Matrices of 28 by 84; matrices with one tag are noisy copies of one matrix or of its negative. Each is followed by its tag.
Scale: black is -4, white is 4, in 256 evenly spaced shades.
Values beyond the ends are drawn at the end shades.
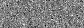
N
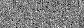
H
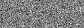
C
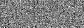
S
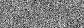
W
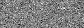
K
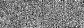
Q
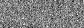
N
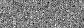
H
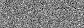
K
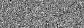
C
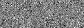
W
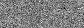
K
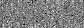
N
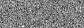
C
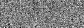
S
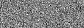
C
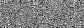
S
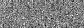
N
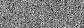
Q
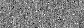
H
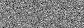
K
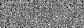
S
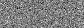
K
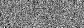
S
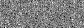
S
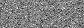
K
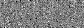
S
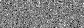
W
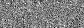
W
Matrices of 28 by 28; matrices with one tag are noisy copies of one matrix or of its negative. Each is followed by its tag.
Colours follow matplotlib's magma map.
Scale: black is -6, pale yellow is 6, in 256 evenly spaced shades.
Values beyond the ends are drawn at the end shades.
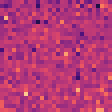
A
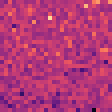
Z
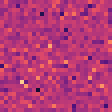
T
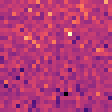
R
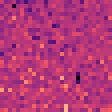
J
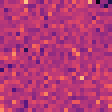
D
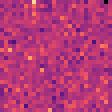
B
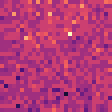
R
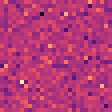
T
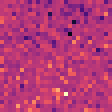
R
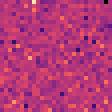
B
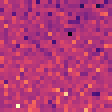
R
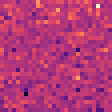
A
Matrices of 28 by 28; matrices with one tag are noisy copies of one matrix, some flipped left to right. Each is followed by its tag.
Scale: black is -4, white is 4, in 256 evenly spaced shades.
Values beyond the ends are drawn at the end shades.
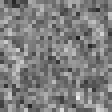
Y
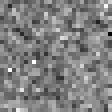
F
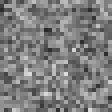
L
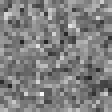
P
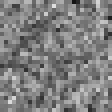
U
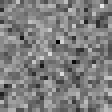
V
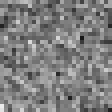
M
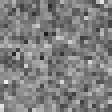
M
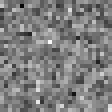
M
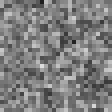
P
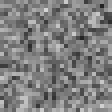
F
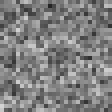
M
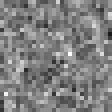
Y
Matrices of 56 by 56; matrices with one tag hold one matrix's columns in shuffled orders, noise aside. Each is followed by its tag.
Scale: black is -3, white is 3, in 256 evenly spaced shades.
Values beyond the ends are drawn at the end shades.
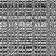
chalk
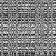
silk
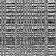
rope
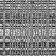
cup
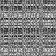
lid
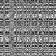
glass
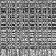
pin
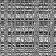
glass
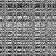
chalk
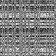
lid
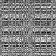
glass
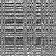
rope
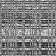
cup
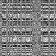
glass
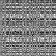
glass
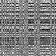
rope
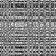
chalk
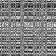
chalk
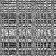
cup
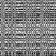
silk
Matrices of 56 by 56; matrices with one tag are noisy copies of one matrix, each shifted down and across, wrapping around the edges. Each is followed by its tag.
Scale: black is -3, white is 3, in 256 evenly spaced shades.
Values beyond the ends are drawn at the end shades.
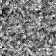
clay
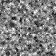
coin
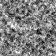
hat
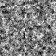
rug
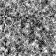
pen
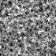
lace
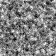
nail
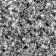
nail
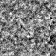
clay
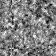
pen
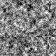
pen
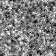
nail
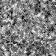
pen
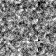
clay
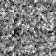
clay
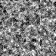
coin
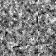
rug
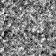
clay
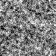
hat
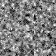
coin
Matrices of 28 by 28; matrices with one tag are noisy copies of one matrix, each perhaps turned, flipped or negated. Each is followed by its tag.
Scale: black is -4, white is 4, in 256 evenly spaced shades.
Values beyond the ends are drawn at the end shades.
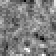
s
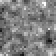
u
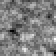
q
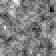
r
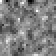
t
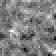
q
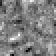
s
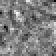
s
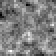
r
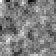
t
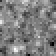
u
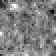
u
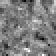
s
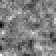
t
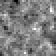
r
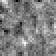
q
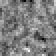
s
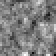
t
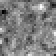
u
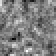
s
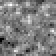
r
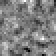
s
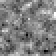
r
